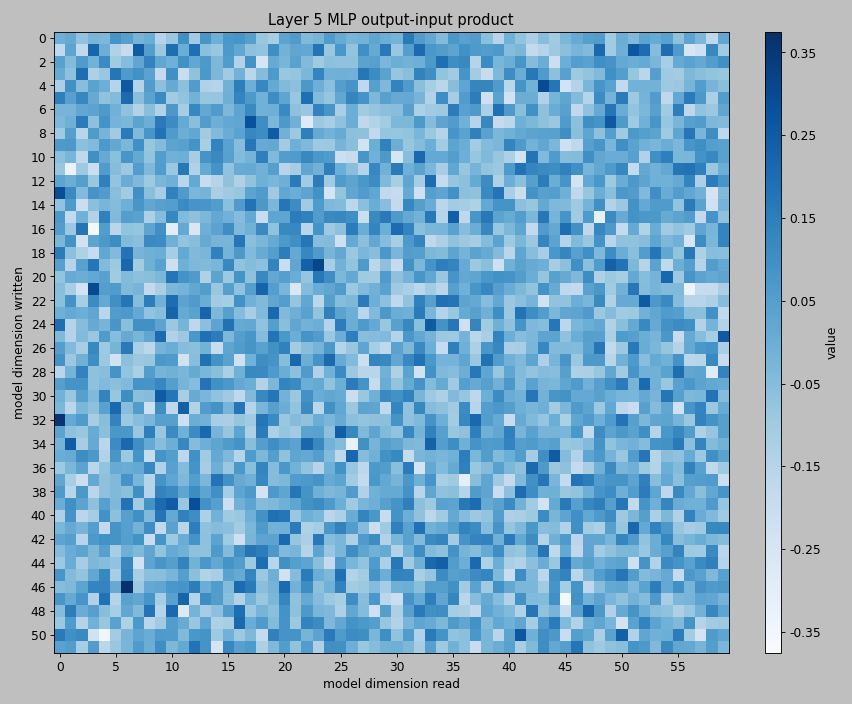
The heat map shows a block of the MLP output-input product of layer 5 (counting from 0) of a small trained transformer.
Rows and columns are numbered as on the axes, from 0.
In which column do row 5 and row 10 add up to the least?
40
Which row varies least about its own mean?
0
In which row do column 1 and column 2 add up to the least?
11
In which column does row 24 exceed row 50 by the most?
4
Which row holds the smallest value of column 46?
12
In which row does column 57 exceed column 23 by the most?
31
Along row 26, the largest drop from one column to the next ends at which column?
49
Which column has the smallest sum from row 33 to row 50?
45
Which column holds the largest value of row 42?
20
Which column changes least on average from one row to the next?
53
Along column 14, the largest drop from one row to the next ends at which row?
26
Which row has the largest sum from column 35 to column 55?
39
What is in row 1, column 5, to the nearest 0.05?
-0.15
